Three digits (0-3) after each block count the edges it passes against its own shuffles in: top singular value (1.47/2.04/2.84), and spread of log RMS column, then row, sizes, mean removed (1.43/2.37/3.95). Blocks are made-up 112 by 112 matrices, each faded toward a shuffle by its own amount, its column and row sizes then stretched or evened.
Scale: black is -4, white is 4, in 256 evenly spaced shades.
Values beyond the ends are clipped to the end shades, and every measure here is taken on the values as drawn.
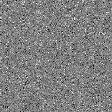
1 1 0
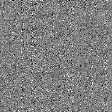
0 2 1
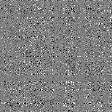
0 2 2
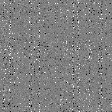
0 2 1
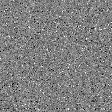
1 0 1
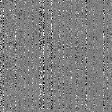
1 3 1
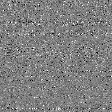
1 0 2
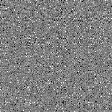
2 1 1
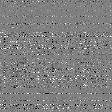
1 1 3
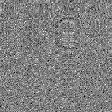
2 0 0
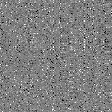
2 1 0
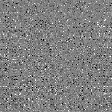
2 1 1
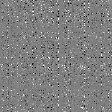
0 2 2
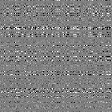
3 1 3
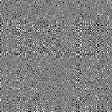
3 2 2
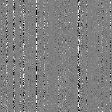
2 3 0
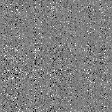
1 2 1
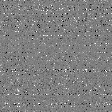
0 1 2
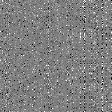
2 2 0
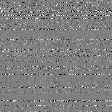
1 0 3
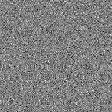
2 0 0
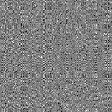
3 2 0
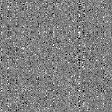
2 2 1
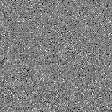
2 0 0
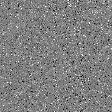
0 1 0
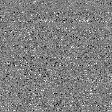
0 0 2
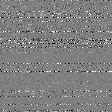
1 0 3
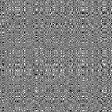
3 2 2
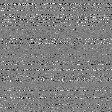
0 0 3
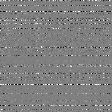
2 1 3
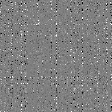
1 2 1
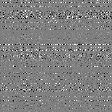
2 1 3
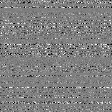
0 0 3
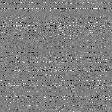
1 1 3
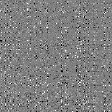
2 2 2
